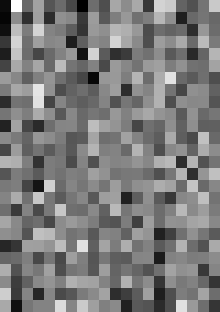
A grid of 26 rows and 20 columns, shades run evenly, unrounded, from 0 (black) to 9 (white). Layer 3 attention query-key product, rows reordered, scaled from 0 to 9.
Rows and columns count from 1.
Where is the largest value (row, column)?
1, 2
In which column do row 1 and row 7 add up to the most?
16
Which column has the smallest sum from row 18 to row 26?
15
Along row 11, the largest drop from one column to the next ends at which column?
3
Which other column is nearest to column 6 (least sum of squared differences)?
17
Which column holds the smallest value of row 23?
19
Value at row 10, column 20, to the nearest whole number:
4
